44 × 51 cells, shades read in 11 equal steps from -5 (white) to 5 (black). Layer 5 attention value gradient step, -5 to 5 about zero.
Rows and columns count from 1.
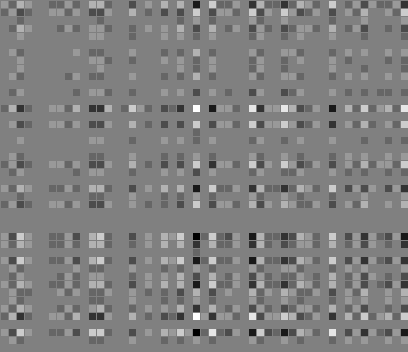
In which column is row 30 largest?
25
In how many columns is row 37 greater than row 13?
14
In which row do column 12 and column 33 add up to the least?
42
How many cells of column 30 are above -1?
34
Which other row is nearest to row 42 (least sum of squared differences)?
30
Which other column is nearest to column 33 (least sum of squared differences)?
12
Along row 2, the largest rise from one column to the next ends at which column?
33
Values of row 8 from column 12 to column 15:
-1 -1 1 0
